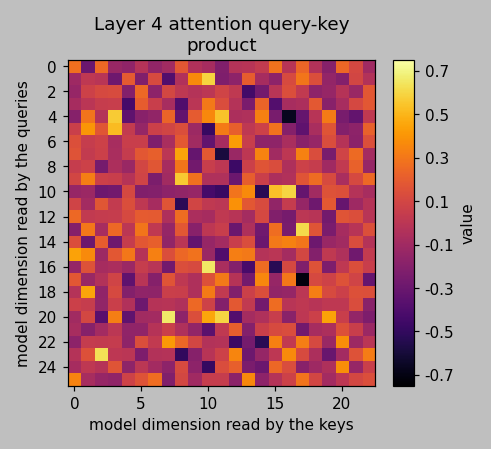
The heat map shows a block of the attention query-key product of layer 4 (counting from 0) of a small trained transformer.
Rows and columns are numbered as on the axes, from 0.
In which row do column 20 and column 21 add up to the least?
4
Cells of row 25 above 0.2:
4
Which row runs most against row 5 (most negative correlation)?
1
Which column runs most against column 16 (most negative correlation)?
3
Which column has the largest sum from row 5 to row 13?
8
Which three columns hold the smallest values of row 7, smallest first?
11, 9, 19
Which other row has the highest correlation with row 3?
16
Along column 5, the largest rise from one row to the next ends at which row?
2
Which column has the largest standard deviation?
10
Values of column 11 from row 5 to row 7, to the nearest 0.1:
0.3 -0.1 -0.6
